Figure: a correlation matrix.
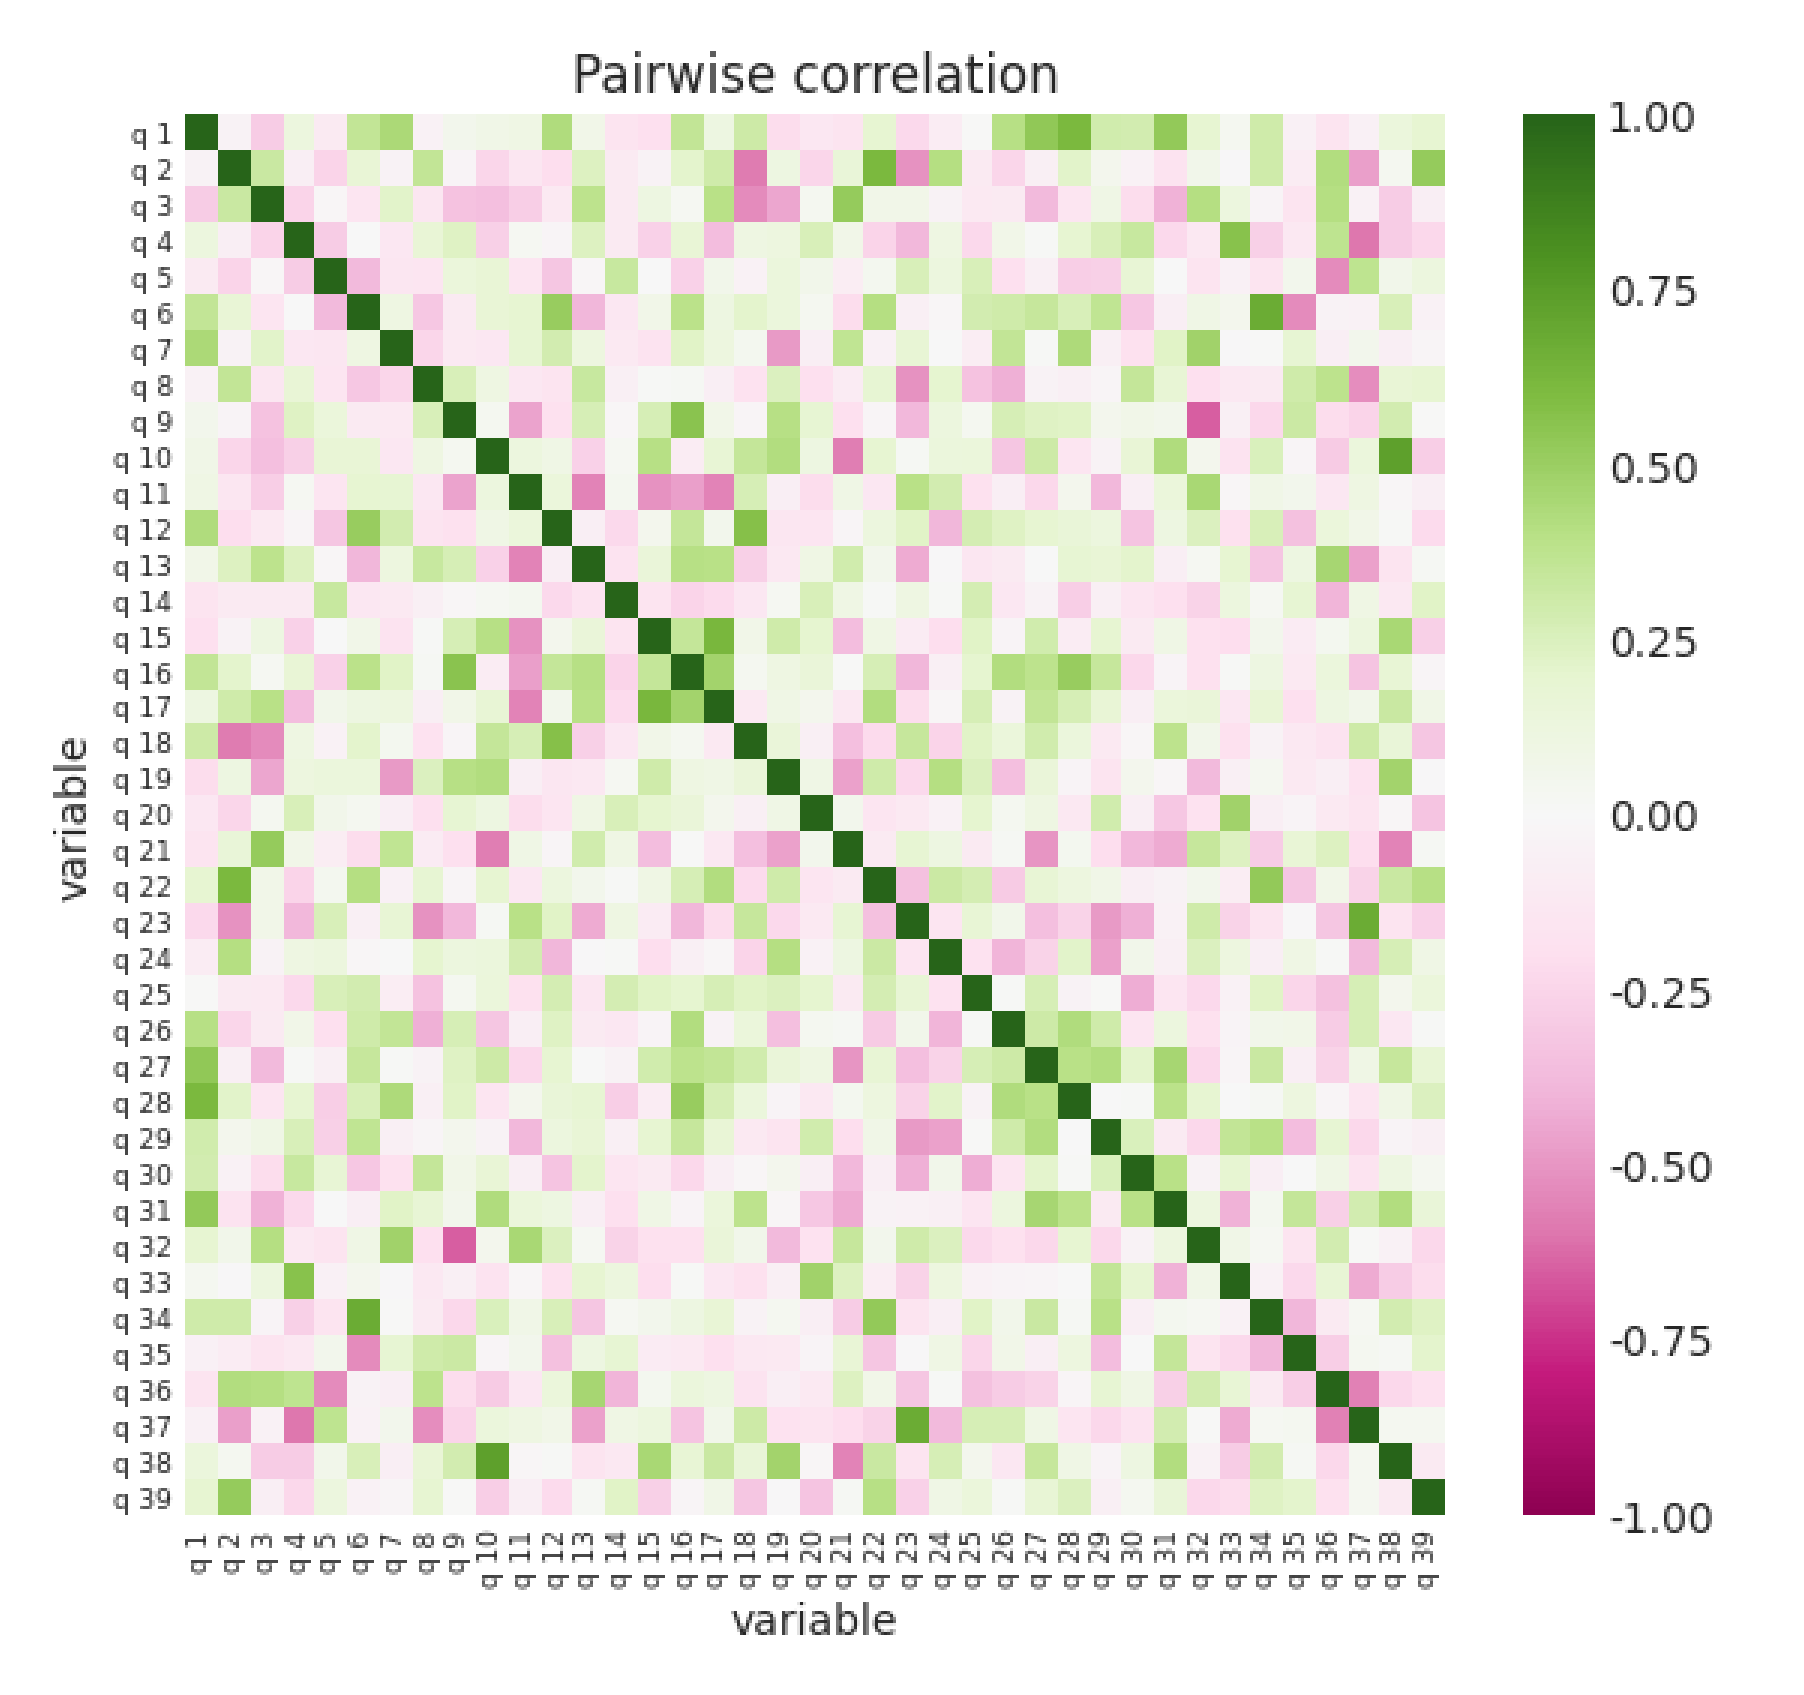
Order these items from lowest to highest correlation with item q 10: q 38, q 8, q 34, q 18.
q 8, q 34, q 18, q 38
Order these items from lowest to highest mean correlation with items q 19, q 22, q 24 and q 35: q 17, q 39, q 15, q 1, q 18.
q 18, q 1, q 15, q 17, q 39
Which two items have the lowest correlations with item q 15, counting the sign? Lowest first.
q 11, q 21
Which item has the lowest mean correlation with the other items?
q 23
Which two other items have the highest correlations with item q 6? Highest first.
q 34, q 12
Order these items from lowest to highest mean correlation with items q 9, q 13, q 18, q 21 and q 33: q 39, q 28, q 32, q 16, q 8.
q 39, q 32, q 8, q 28, q 16
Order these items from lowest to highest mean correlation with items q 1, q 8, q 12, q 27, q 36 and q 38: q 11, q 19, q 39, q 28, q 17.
q 11, q 39, q 19, q 17, q 28
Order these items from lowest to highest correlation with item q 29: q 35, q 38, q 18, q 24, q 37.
q 24, q 35, q 37, q 18, q 38
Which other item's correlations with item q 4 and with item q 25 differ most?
q 37
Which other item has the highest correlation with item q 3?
q 21
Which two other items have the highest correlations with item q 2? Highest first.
q 22, q 39
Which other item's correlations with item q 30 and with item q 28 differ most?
q 16
